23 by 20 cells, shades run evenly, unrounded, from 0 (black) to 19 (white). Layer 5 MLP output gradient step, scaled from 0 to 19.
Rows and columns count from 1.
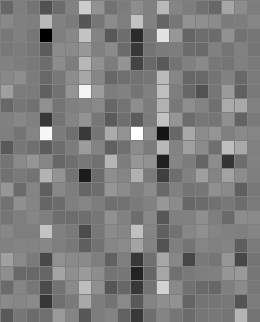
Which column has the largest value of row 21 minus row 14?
13
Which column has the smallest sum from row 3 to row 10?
4
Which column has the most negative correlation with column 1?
19
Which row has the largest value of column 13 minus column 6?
3
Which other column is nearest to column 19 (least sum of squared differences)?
15
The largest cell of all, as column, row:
11, 10
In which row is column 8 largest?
7
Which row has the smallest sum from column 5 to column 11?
23
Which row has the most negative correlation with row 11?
12
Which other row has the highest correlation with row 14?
18
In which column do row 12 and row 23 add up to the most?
9
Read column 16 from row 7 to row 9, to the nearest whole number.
6 10 9
